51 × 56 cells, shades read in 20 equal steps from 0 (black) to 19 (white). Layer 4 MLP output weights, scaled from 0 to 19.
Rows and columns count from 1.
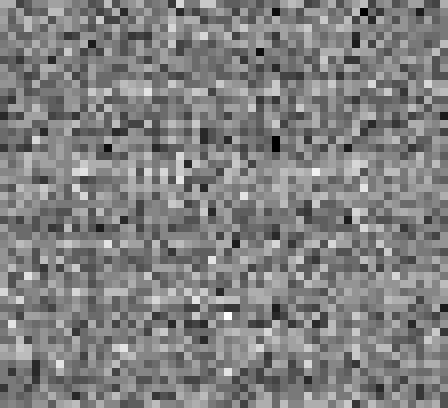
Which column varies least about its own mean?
43
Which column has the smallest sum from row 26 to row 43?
12
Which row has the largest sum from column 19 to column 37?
38
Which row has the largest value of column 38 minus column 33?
14
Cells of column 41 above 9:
26
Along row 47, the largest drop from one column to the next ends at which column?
15
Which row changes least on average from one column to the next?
4
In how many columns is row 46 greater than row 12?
14
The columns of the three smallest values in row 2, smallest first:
46, 35, 53
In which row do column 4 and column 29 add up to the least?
18
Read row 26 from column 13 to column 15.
10 11 9
